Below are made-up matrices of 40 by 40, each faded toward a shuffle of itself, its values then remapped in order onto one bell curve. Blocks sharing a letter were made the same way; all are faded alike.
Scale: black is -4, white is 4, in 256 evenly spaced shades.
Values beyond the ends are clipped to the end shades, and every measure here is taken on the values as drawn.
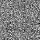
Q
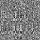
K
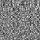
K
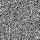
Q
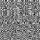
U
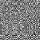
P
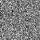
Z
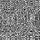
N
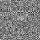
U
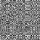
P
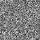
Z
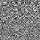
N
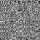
N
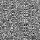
K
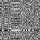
P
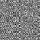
U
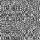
U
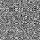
N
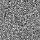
Z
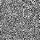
Q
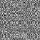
U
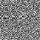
N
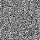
Q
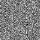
Q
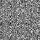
Q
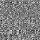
N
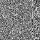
Q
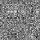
K
